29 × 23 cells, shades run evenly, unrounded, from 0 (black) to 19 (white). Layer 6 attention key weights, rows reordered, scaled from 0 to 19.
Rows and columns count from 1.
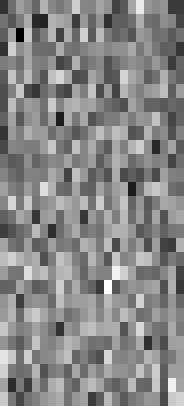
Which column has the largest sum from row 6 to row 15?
7
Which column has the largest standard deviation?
1
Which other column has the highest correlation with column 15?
5
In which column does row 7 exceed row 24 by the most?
16
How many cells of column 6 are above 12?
4
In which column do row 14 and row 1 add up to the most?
6
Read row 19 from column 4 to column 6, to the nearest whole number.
12 13 6
